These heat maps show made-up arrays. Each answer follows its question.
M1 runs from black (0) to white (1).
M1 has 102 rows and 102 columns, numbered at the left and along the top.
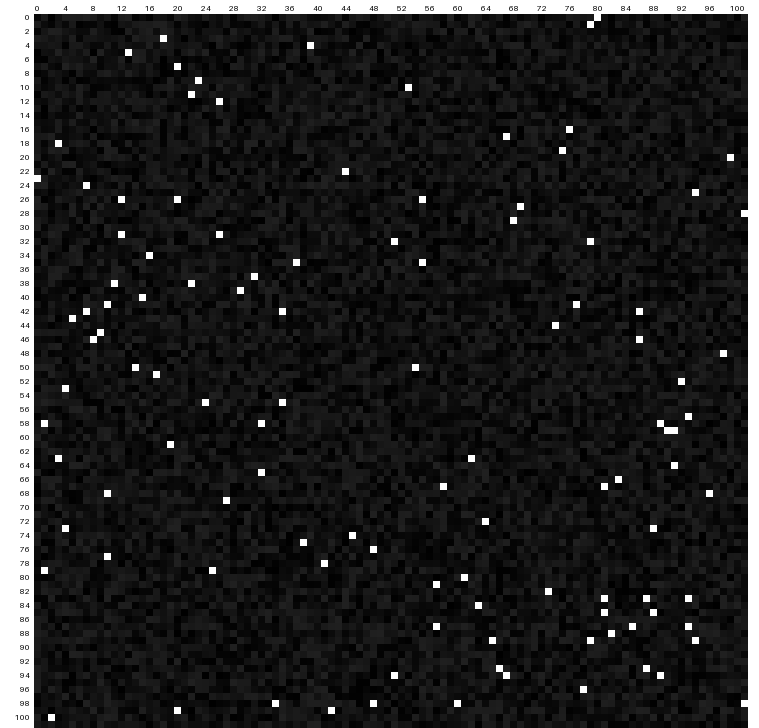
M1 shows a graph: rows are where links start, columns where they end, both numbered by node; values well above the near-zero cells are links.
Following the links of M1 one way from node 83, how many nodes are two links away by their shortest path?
3
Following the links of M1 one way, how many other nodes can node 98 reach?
6
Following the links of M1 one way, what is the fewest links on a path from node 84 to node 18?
3
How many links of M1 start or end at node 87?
5
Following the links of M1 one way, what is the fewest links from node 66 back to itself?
3
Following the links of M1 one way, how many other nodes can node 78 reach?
9
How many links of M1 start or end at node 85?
3
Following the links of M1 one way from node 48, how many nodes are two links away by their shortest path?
3
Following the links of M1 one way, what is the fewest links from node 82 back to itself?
3
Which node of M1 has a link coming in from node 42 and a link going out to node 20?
node 7
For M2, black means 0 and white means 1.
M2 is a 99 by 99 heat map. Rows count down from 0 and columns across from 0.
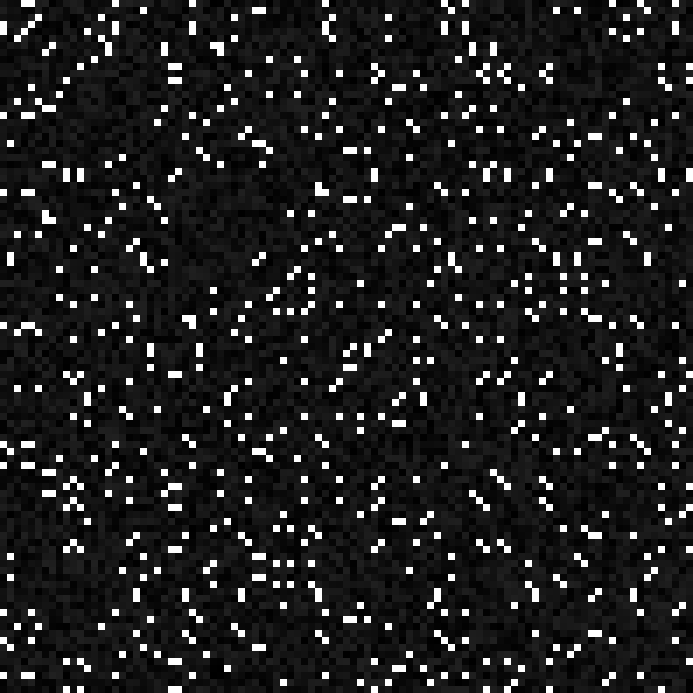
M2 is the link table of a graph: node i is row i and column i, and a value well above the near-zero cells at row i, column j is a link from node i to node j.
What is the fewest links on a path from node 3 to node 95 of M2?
3
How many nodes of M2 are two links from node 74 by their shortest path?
1
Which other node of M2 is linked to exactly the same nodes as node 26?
node 34
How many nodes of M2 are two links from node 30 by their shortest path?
8
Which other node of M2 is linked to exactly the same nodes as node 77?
node 48
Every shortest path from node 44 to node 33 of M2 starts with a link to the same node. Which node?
node 43
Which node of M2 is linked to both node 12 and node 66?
node 4
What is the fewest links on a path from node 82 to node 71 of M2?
7
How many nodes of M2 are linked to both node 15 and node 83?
0
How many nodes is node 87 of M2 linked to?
9
